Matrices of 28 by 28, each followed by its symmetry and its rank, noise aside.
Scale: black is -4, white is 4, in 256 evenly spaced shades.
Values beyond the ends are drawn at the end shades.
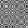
symmetric, rank two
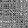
symmetric, rank three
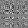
antisymmetric, rank two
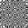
symmetric, rank three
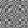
symmetric, rank two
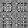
symmetric, rank two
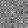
symmetric, rank two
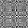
no symmetry, rank two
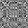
no symmetry, rank two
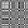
symmetric, rank one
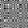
antisymmetric, rank two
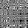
no symmetry, rank three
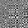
no symmetry, rank three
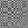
symmetric, rank one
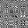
no symmetry, rank three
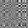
no symmetry, rank one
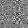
no symmetry, rank three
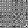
symmetric, rank three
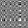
symmetric, rank one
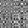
no symmetry, rank three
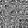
symmetric, rank three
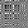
symmetric, rank one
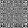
antisymmetric, rank two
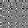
antisymmetric, rank two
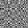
antisymmetric, rank two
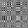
symmetric, rank one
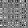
antisymmetric, rank two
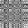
symmetric, rank two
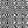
no symmetry, rank three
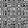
no symmetry, rank three
